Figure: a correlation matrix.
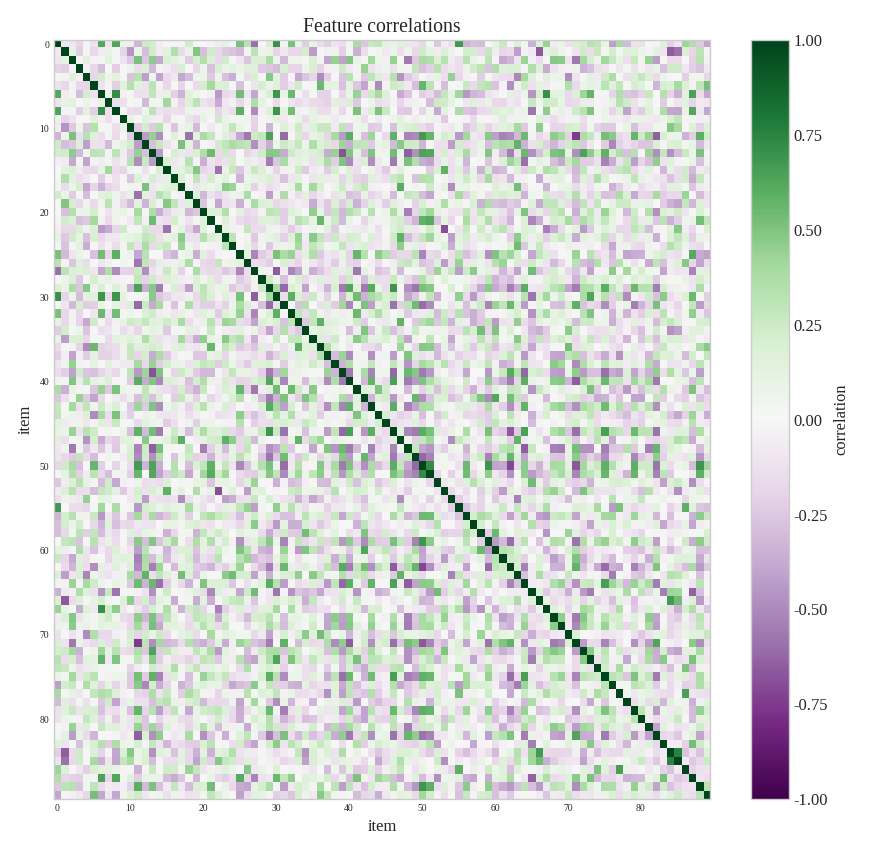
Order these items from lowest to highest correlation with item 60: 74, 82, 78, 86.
78, 74, 86, 82
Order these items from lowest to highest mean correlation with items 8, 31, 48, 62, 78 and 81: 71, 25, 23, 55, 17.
23, 17, 55, 25, 71
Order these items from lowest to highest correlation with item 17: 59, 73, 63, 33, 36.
73, 59, 36, 33, 63
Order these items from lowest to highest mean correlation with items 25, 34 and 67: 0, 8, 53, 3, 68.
3, 68, 53, 0, 8
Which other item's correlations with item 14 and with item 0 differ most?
30
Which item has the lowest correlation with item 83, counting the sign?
65
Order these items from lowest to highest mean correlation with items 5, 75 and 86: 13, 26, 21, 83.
83, 26, 21, 13
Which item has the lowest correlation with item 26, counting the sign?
11
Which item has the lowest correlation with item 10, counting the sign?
1
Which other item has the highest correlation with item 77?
86
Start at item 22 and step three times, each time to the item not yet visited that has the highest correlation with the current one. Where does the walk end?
66
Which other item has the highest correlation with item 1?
19
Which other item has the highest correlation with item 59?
50
